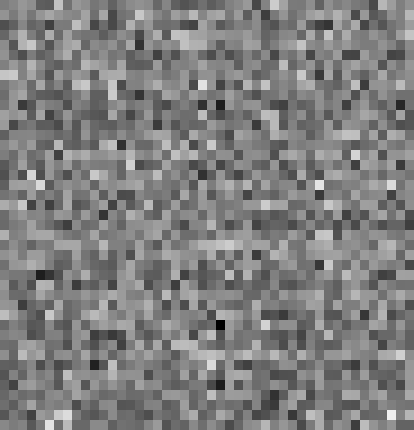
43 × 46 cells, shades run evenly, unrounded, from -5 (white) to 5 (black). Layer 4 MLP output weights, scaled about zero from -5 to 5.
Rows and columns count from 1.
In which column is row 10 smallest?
13
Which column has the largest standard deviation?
25
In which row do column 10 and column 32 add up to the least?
7
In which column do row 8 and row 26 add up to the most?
29
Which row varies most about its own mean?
42
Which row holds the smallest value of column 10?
9
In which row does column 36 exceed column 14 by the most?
8
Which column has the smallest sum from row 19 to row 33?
36
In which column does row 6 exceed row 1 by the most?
31
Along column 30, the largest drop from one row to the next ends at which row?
33
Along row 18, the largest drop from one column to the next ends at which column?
4
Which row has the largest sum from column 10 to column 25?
11
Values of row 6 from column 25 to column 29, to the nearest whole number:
0 2 1 0 1
